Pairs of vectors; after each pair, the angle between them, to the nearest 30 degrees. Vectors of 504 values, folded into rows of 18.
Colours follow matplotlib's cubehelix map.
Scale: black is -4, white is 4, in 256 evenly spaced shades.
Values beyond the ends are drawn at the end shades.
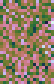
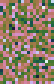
90 degrees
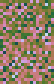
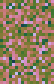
60 degrees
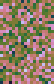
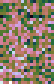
150 degrees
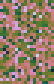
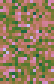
150 degrees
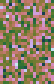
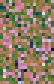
150 degrees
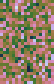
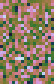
120 degrees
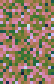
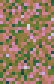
30 degrees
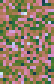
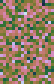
30 degrees
